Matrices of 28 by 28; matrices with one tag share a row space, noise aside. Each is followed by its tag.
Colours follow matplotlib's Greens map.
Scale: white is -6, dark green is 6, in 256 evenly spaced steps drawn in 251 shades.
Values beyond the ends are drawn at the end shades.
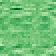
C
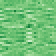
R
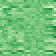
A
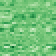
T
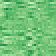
R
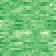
C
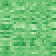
T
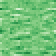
C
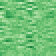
R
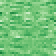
C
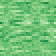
C
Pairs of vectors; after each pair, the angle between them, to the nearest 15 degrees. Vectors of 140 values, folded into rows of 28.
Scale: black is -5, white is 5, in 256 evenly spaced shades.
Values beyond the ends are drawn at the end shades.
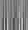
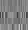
75 degrees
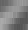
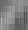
30 degrees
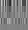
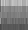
90 degrees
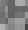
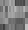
165 degrees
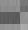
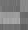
165 degrees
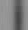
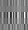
105 degrees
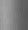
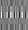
90 degrees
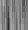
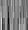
60 degrees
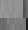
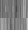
135 degrees
